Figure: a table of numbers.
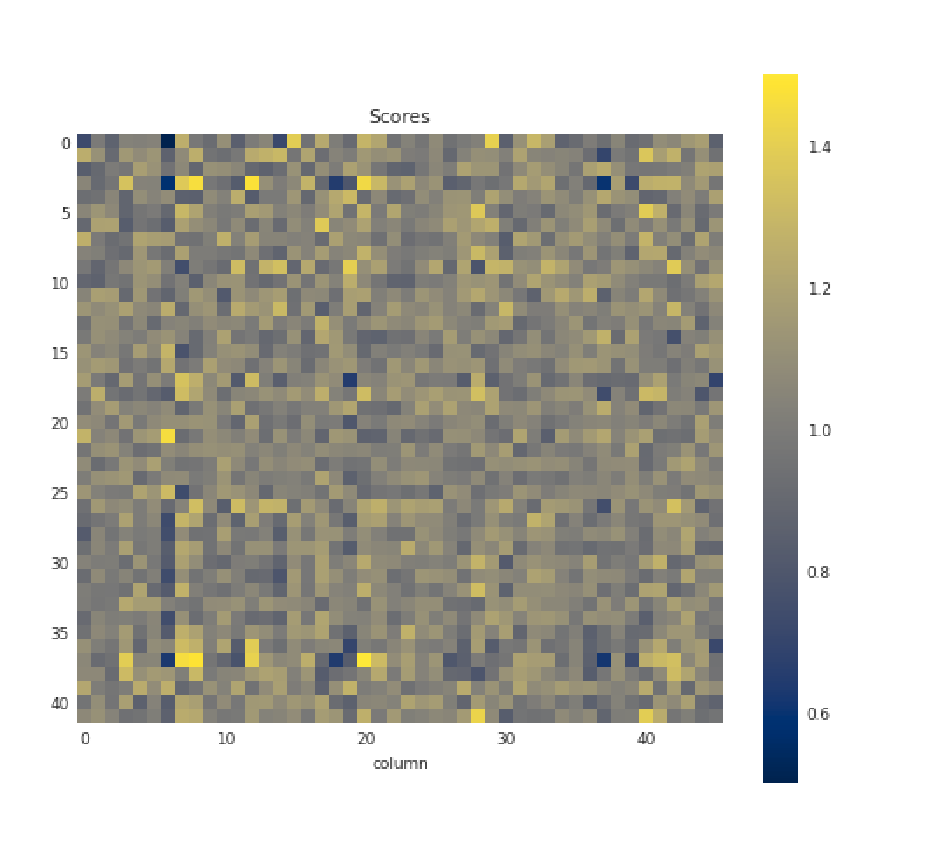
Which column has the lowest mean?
6
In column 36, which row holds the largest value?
11
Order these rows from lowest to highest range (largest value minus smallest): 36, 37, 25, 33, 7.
33, 7, 25, 36, 37
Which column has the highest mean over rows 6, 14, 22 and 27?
17
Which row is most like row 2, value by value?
10
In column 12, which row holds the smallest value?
4
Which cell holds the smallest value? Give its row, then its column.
0, 6
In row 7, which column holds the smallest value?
30
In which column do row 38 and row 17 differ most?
28
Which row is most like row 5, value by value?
41
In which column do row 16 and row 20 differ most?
19
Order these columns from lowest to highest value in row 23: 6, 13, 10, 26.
26, 6, 13, 10
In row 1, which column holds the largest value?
40
